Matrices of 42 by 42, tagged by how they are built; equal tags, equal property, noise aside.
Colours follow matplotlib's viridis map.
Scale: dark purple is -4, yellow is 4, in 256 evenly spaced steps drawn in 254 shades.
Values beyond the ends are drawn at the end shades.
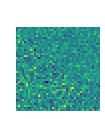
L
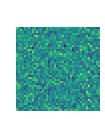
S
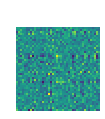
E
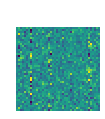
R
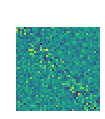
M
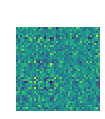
E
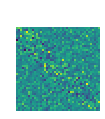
M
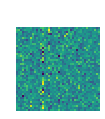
R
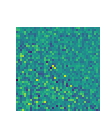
L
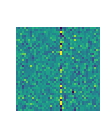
R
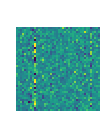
R
